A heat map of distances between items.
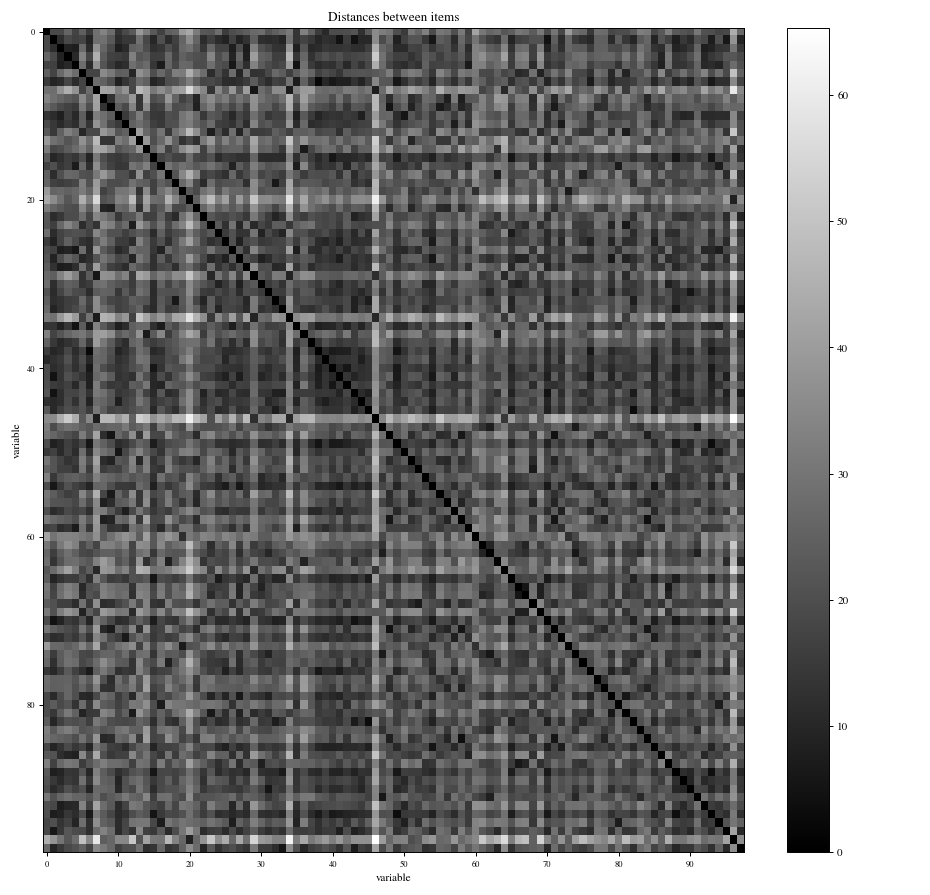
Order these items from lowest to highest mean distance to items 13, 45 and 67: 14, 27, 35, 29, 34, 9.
27, 9, 35, 29, 14, 34
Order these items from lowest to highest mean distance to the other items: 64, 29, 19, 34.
19, 29, 64, 34
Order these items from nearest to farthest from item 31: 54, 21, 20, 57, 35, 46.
54, 35, 57, 21, 46, 20
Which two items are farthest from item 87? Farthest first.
96, 20
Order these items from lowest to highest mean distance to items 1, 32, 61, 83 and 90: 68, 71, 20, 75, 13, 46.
75, 68, 71, 13, 46, 20
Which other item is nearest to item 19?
73
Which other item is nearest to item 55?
9
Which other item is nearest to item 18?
32
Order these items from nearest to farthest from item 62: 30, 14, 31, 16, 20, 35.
31, 30, 35, 16, 14, 20
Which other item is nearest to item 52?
68
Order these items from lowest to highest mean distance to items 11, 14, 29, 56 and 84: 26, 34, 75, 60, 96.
26, 75, 60, 34, 96
